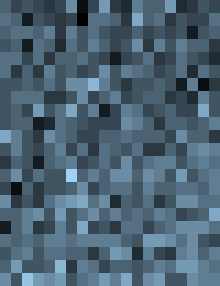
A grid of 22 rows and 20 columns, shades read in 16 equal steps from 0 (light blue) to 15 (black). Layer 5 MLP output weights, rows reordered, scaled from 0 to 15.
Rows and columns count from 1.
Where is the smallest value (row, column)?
14, 7
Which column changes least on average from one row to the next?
6
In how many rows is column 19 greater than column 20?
8
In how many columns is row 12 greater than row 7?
9
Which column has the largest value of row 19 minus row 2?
13
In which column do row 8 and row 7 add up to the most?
17
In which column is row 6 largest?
18
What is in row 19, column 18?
5
